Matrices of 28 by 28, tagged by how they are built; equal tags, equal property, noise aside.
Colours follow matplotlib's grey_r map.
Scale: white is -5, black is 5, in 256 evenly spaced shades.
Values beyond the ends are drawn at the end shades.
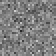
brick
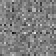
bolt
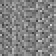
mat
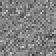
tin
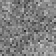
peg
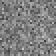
mat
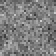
peg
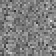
mat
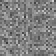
mat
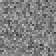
brick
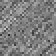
tin
